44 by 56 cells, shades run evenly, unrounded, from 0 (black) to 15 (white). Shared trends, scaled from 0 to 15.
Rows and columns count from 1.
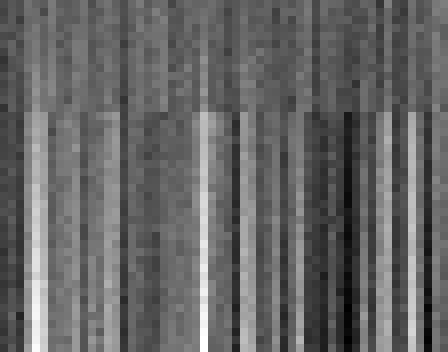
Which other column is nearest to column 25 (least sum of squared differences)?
9
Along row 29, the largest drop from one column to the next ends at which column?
50
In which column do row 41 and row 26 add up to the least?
44
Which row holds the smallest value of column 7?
17
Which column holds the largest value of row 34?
26
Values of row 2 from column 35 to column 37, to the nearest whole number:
4 6 6
